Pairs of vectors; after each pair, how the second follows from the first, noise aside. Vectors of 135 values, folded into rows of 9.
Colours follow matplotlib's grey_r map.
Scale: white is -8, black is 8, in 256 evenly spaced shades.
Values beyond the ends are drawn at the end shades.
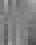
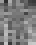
negated, scaled up.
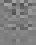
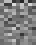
negated, scaled up.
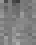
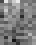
negated, scaled up.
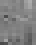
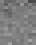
reversed, partly zeroed.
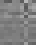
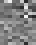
negated, scaled up.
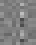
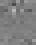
reversed, partly zeroed.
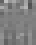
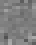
reversed, partly zeroed.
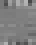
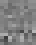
wrapped around, negated.
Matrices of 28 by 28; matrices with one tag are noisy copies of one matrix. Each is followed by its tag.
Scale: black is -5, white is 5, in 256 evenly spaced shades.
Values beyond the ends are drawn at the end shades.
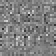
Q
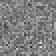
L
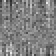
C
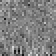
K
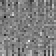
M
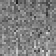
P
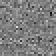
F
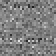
F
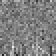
K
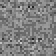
F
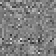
F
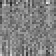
C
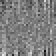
M
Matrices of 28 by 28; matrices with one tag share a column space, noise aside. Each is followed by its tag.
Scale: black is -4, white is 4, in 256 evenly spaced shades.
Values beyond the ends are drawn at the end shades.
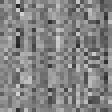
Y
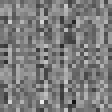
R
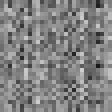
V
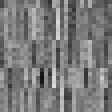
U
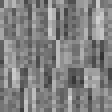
U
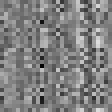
Y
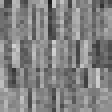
U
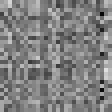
V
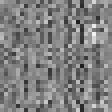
R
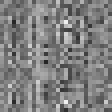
R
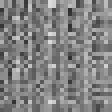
V
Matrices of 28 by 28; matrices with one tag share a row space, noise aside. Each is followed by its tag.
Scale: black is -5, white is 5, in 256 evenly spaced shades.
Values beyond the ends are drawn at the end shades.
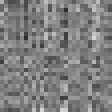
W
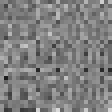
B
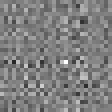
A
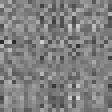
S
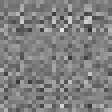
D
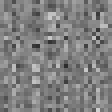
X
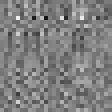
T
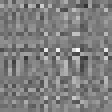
A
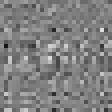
B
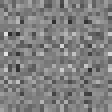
D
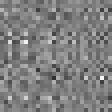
B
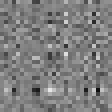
X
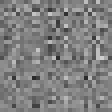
X
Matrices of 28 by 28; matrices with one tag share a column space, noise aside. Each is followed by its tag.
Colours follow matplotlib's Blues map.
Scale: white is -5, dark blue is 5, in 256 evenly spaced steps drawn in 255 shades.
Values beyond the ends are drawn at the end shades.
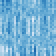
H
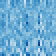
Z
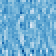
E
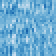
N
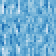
N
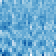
Z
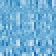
Z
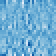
Z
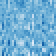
Z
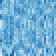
E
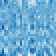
Z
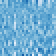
Z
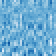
Z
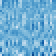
Z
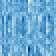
H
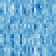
N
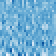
Z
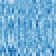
E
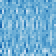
E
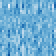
N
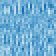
N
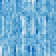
H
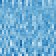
Z
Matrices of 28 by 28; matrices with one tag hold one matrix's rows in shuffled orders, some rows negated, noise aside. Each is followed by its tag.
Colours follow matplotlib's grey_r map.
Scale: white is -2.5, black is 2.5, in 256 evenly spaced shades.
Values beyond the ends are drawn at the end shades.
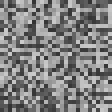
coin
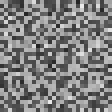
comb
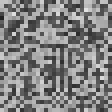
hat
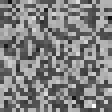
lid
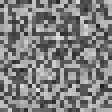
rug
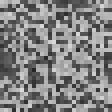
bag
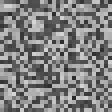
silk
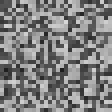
lid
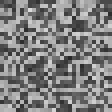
bag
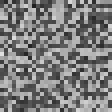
coin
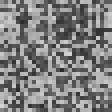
bag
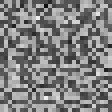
rug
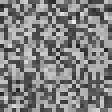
comb
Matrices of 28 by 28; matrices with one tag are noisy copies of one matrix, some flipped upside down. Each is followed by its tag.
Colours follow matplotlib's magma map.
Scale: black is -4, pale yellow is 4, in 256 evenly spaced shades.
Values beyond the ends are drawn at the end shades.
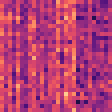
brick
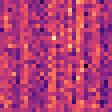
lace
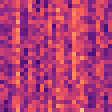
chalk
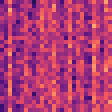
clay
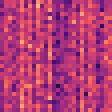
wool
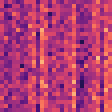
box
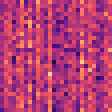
wool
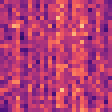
chalk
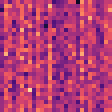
wool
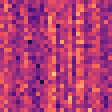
lace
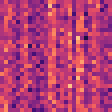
lace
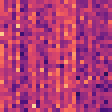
brick
